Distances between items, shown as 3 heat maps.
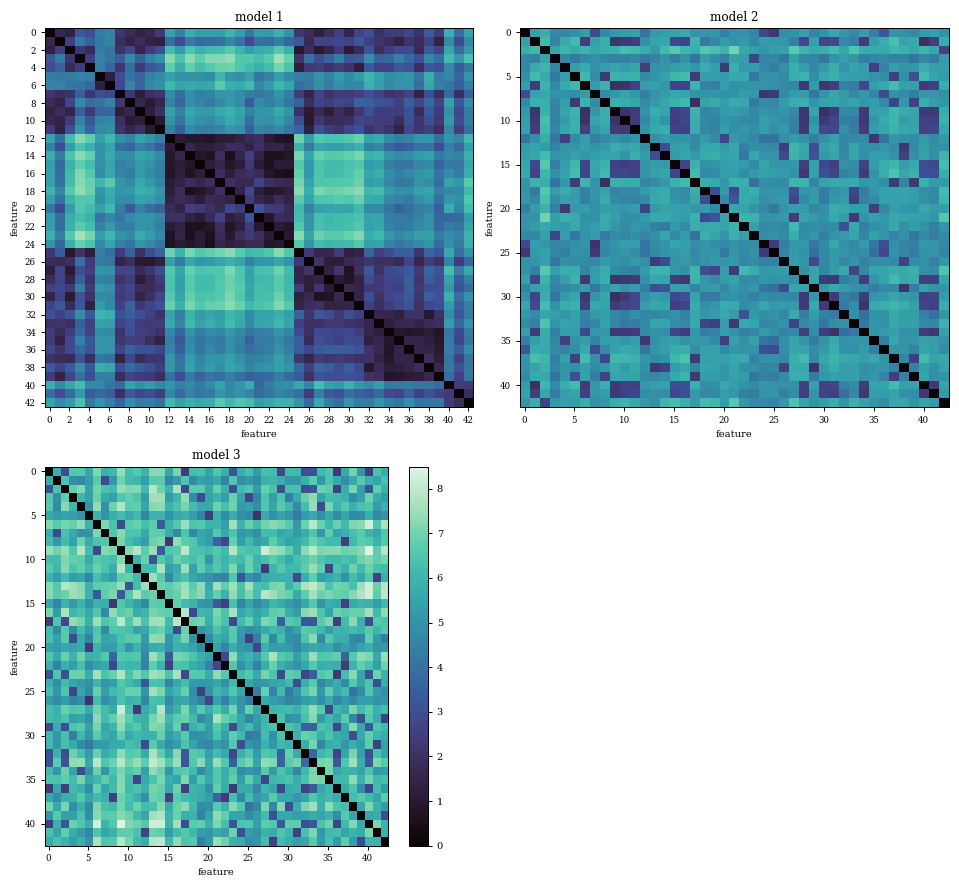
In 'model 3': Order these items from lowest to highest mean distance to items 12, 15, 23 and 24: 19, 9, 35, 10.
19, 35, 10, 9
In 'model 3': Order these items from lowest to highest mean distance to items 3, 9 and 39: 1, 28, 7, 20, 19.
19, 28, 20, 1, 7
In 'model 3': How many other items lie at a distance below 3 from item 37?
3
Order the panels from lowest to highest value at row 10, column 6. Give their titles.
model 2, model 1, model 3
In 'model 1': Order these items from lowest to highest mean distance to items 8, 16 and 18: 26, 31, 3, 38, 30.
26, 38, 30, 31, 3
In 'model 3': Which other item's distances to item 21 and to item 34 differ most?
4
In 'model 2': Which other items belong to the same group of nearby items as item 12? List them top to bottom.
4, 20, 35
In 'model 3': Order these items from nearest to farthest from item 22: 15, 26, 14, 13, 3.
15, 26, 3, 14, 13
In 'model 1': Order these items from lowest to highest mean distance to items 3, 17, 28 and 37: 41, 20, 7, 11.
7, 11, 41, 20
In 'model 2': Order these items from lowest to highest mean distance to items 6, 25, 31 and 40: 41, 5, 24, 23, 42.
41, 24, 23, 42, 5
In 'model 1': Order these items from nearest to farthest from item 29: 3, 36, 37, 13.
37, 36, 3, 13
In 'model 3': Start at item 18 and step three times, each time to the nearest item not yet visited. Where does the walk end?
1
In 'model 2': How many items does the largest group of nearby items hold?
13
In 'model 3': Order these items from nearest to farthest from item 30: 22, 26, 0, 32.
26, 22, 0, 32
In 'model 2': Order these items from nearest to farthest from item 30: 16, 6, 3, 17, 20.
6, 16, 3, 20, 17
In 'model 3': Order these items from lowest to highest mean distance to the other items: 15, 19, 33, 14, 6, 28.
15, 19, 28, 33, 6, 14
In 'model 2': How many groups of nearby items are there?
9
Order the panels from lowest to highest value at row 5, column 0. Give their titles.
model 1, model 2, model 3
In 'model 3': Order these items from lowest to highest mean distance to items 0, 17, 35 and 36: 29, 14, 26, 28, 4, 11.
29, 26, 11, 28, 4, 14
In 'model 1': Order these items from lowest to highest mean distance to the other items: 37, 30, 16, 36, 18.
37, 36, 30, 16, 18
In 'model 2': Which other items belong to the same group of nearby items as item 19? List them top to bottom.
18, 21, 27, 33
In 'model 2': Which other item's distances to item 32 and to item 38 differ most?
29
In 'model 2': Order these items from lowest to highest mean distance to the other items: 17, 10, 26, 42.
10, 26, 17, 42
